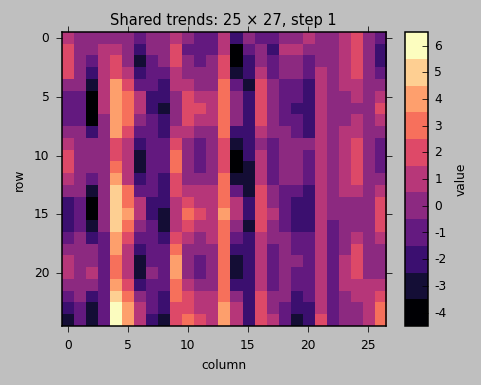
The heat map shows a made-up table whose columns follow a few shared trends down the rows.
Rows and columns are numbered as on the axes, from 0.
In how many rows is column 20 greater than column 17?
3
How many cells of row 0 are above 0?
6
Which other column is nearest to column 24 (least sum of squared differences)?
23
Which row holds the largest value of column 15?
0
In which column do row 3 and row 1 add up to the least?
14
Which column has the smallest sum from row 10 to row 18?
15
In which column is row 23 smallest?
2
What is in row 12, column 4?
4
